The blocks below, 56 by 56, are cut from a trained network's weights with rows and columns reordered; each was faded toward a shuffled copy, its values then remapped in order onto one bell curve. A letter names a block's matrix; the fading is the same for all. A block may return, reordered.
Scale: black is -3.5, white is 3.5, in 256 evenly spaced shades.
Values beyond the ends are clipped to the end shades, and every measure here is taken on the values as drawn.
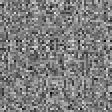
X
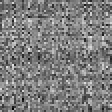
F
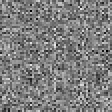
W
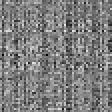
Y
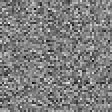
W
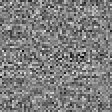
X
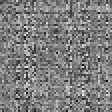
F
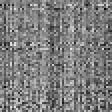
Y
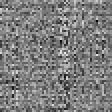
F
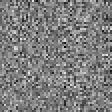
W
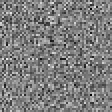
W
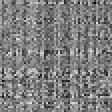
Y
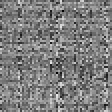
F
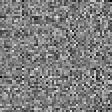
W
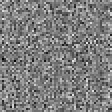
W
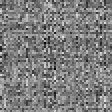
F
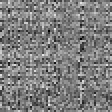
F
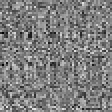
X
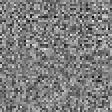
X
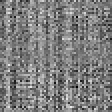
Y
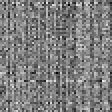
Y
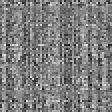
Y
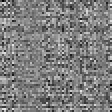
F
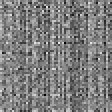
Y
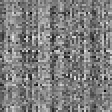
Y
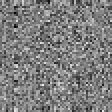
W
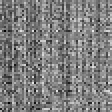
Y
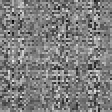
F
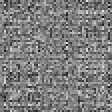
F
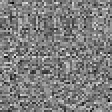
X
